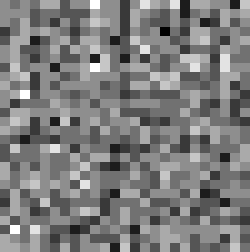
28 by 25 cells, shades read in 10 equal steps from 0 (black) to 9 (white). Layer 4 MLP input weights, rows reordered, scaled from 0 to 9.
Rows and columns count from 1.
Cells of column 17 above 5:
9
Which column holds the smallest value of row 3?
21
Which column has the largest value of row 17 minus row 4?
17
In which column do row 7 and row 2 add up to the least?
13
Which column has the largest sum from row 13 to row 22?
20
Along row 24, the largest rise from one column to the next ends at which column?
19
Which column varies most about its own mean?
10
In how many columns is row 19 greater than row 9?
10
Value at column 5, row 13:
5
